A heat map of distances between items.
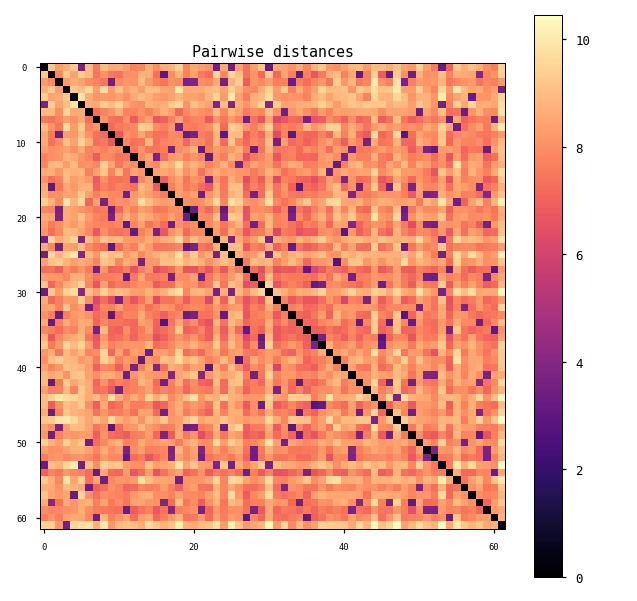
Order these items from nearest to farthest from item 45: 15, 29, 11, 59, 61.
29, 15, 59, 11, 61
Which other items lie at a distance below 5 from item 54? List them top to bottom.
7, 27, 35, 60
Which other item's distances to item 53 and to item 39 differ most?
26
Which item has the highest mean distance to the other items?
61
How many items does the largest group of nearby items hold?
8
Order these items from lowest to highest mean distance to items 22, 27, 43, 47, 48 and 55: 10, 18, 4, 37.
10, 18, 37, 4
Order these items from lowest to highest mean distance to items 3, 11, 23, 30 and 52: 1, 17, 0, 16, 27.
0, 17, 27, 16, 1
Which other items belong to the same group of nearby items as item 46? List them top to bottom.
1, 16, 34, 42, 49, 58
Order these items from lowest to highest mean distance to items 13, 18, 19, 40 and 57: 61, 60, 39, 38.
39, 60, 38, 61
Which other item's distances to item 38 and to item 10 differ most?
14
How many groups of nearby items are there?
15
